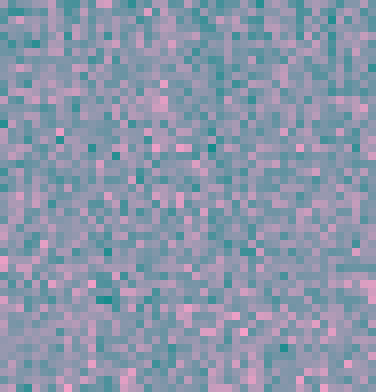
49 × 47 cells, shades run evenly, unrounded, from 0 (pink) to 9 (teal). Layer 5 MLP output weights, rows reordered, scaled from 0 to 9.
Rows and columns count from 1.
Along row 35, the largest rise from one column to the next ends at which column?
16
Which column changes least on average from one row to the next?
34
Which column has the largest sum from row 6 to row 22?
28
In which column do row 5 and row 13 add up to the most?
32
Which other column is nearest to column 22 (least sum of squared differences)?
37
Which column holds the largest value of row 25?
38
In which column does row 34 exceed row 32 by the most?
45
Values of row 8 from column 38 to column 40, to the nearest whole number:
4 6 4
